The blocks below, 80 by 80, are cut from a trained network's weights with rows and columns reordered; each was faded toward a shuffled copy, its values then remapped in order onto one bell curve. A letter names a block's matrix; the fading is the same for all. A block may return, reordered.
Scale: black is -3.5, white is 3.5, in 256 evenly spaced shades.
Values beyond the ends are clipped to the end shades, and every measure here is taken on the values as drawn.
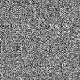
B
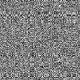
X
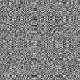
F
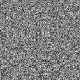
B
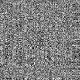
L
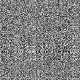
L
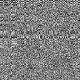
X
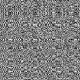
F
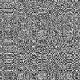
X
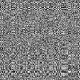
X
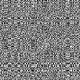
F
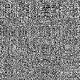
L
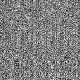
L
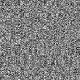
B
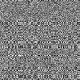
F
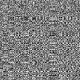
X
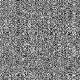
L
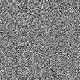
B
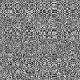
F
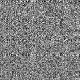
L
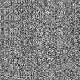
L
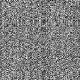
L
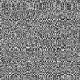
X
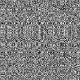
X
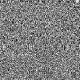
B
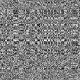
F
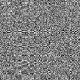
X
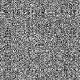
L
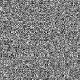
B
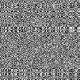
F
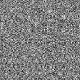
B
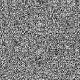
B
